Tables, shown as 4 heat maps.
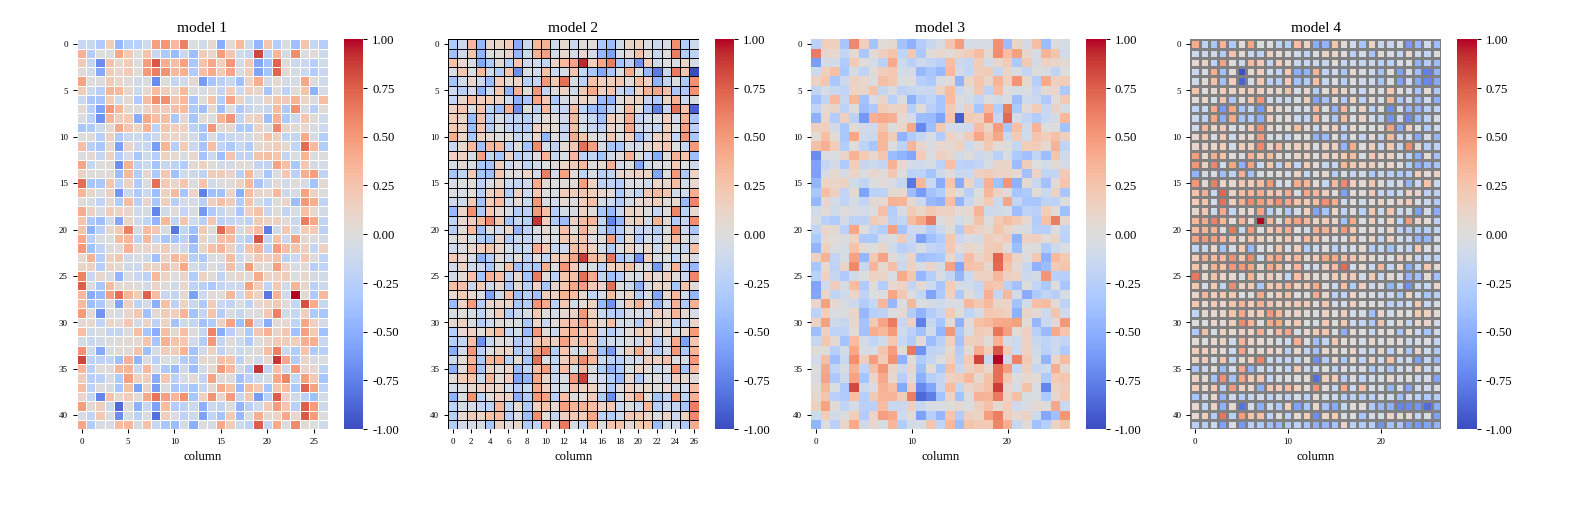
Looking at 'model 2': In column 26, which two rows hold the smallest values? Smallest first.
3, 7
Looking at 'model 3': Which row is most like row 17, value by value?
27
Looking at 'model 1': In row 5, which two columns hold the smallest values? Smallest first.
25, 20
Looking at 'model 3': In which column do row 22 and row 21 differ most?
11
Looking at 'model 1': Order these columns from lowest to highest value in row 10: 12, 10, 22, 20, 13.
13, 22, 12, 10, 20
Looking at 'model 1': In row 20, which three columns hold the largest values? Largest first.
15, 5, 16
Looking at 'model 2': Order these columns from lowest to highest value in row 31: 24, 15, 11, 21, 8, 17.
8, 17, 11, 24, 21, 15
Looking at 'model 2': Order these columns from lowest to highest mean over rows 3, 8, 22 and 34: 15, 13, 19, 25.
15, 25, 19, 13
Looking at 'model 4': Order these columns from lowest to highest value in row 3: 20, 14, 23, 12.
12, 20, 14, 23
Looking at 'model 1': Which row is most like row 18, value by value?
4
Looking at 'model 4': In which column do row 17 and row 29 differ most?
3
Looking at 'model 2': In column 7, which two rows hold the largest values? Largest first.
5, 2
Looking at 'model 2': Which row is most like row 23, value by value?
2
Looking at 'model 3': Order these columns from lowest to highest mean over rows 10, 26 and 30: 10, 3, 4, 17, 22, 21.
3, 10, 22, 21, 17, 4
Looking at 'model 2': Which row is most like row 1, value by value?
0
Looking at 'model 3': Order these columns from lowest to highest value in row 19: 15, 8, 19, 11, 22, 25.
8, 15, 22, 19, 11, 25
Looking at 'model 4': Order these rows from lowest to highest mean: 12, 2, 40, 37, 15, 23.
2, 40, 37, 12, 15, 23
